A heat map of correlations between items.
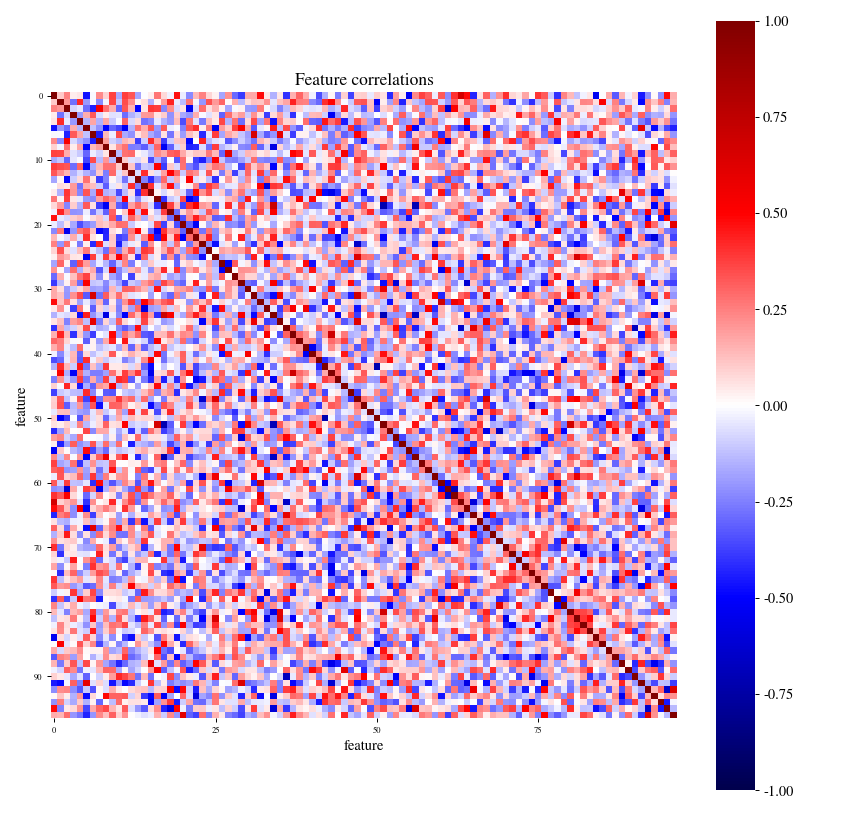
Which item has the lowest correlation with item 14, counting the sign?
33
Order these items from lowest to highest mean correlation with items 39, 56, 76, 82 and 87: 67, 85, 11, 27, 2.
27, 85, 67, 2, 11
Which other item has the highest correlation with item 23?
70
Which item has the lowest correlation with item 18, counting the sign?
95
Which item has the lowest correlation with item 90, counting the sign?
36
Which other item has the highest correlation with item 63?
0
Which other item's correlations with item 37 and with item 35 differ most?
81
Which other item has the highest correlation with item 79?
69
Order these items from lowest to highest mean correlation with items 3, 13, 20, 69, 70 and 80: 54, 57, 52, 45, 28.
52, 28, 45, 54, 57
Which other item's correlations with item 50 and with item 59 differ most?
42
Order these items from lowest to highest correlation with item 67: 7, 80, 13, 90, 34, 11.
7, 34, 13, 11, 90, 80
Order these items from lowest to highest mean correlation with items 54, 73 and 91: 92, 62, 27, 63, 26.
92, 62, 26, 27, 63
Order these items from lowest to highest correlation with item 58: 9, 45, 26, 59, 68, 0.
68, 59, 45, 26, 0, 9
